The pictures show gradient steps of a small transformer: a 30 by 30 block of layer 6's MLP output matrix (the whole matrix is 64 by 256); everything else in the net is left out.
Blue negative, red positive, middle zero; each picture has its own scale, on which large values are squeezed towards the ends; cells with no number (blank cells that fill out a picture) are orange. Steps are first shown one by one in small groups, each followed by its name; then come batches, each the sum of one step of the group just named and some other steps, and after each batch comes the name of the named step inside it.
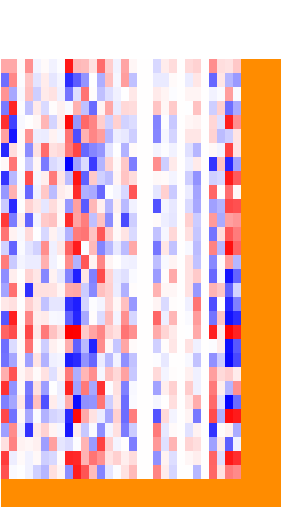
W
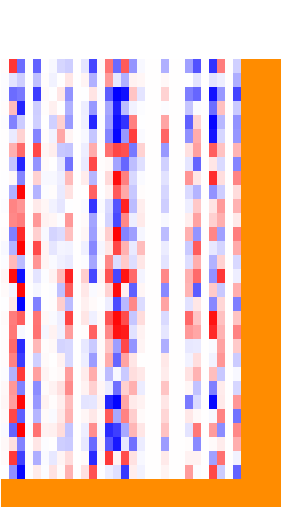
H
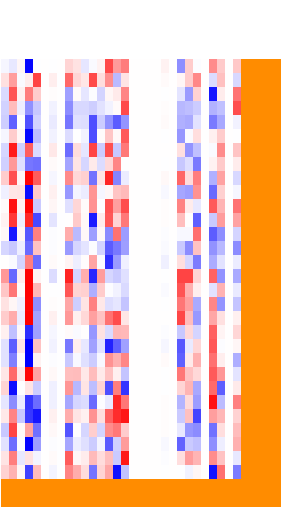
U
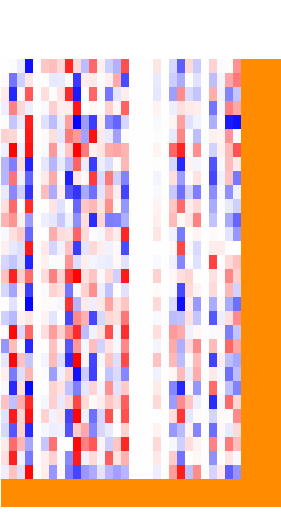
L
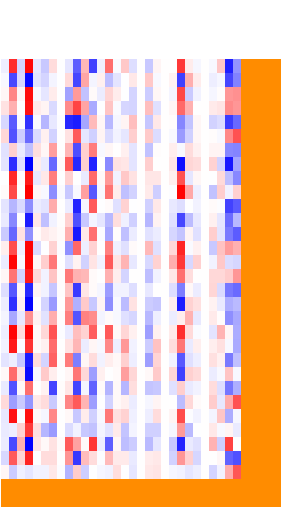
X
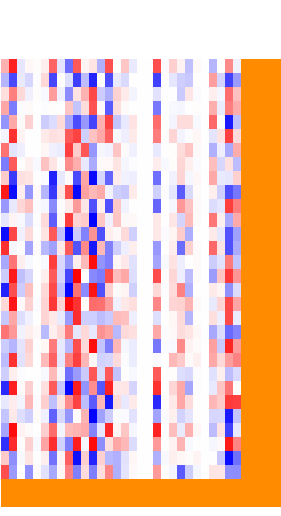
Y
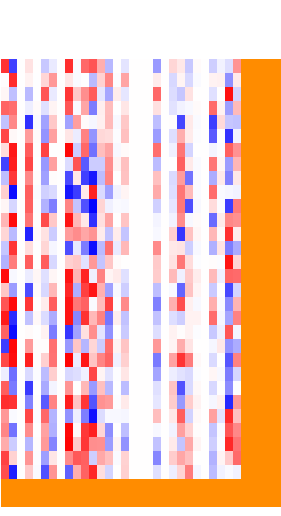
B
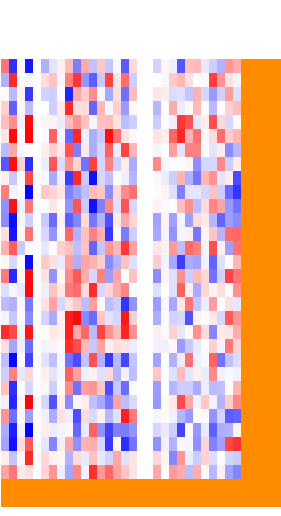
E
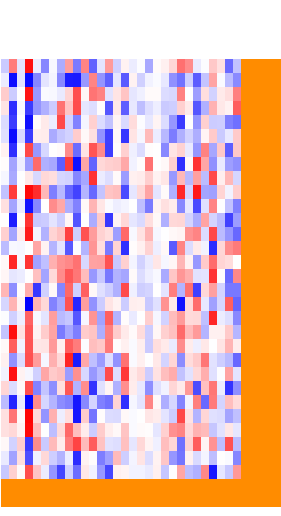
X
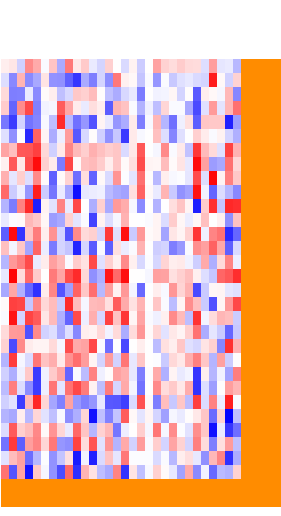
Y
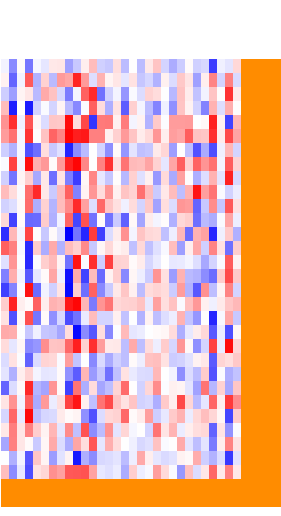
Y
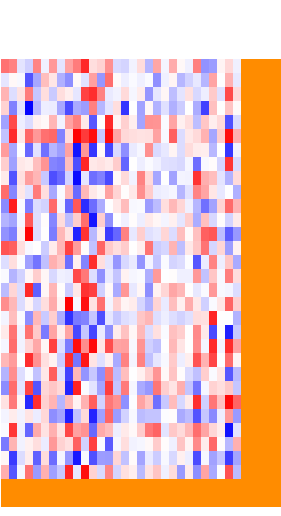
Y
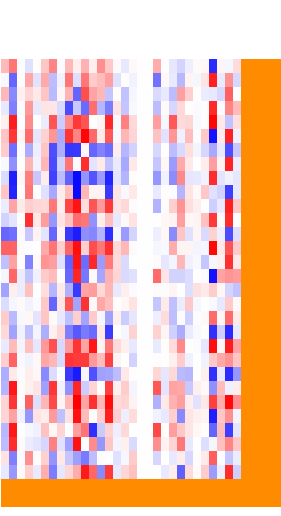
Y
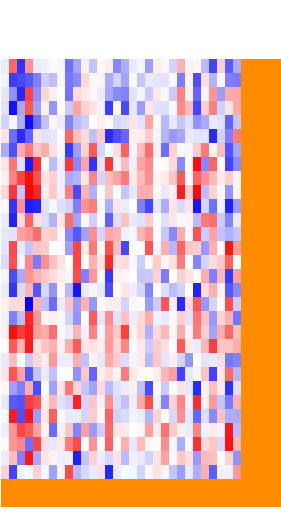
X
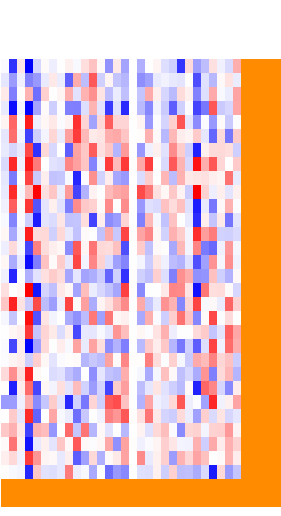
U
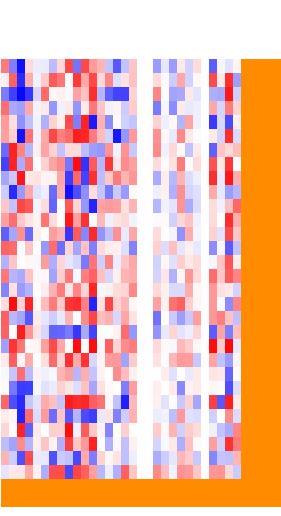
B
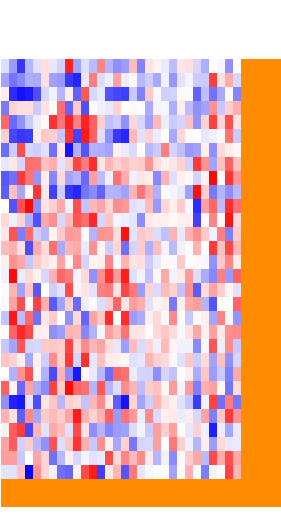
W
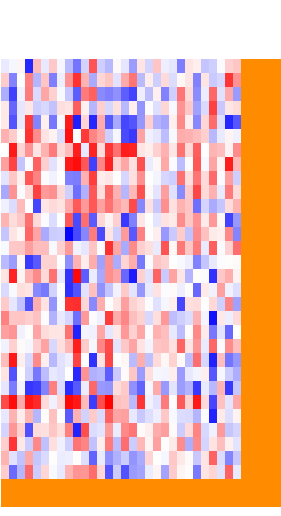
L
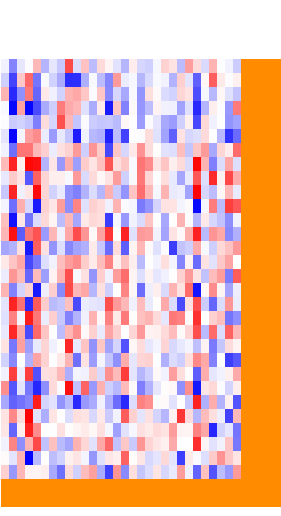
W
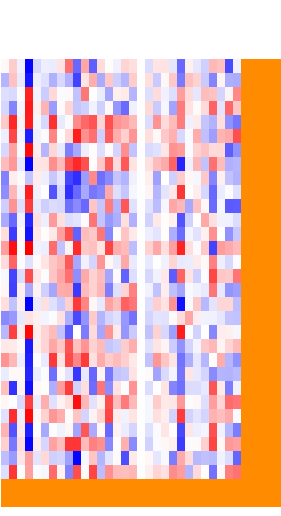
X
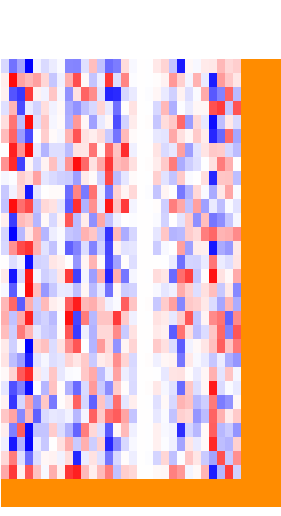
U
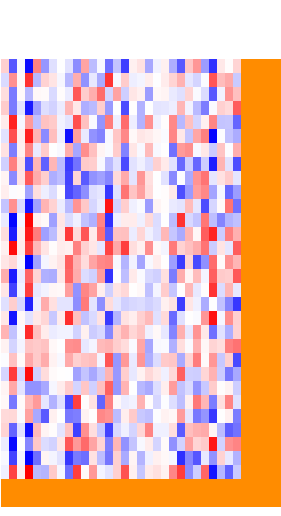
E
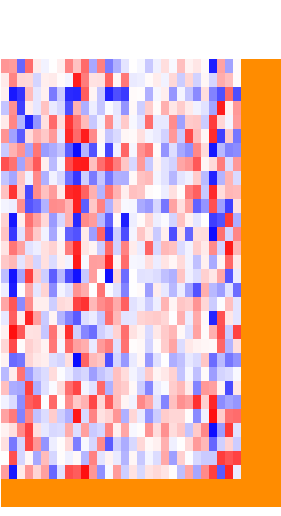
W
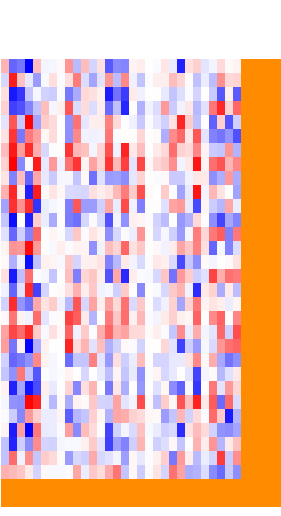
E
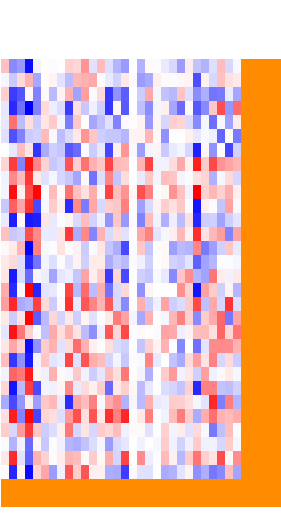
U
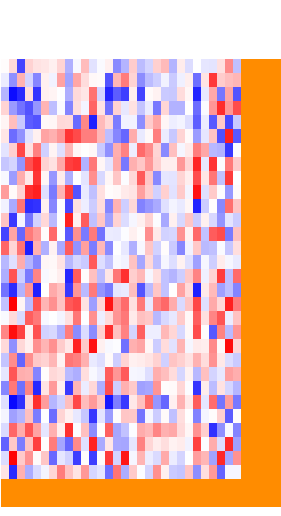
Y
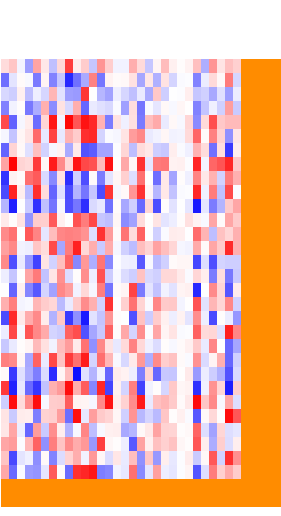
W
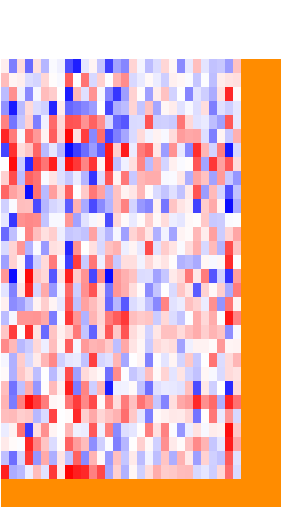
E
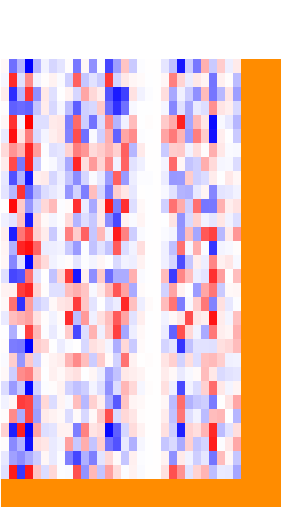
H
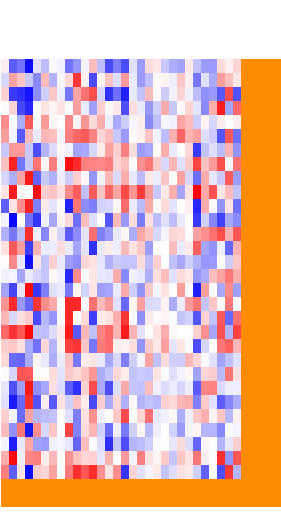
E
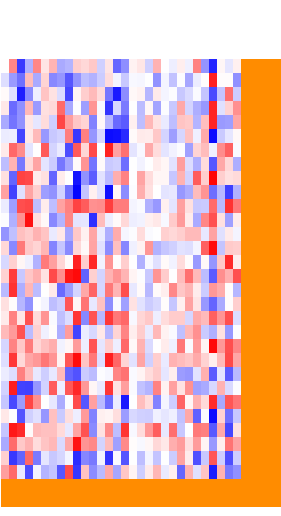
Y
